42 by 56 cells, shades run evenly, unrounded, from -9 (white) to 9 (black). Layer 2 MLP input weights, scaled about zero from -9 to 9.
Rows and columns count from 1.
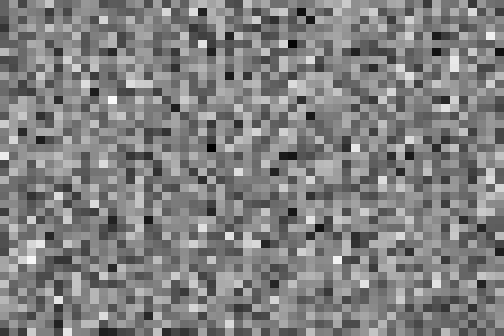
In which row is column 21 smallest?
13
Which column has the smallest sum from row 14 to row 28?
16
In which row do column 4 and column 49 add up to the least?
33
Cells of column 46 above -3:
36
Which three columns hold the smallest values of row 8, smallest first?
51, 35, 8
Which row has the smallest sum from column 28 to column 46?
1
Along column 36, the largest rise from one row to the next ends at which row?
29
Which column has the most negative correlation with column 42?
30
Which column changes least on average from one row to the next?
25
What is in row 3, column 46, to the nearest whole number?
-6
